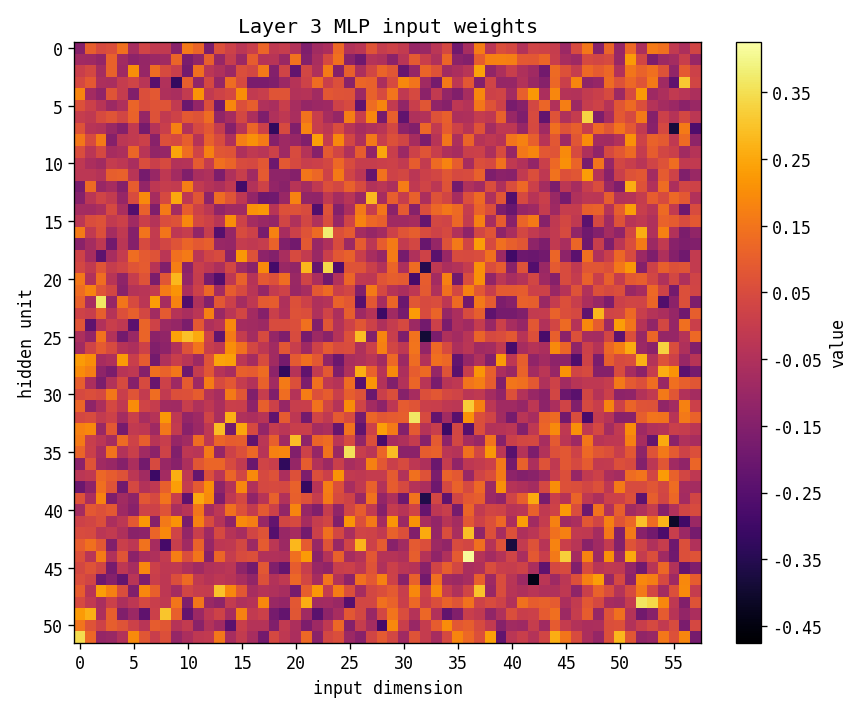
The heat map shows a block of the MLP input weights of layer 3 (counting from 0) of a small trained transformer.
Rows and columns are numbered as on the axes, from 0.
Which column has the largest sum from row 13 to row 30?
37
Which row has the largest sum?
47
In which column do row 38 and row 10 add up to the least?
21
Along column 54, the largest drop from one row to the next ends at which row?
42
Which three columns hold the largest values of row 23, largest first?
48, 31, 12
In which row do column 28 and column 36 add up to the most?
44
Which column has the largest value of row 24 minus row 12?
50
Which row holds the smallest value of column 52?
39
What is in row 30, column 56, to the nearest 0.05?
-0.05
